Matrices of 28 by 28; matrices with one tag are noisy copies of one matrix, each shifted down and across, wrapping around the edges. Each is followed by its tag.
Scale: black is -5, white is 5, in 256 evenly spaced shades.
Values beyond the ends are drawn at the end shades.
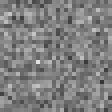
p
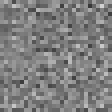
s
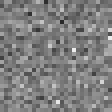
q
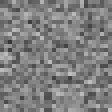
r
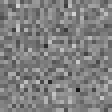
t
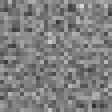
r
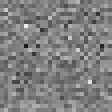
s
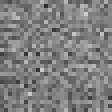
s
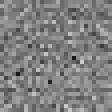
t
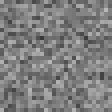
r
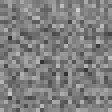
q
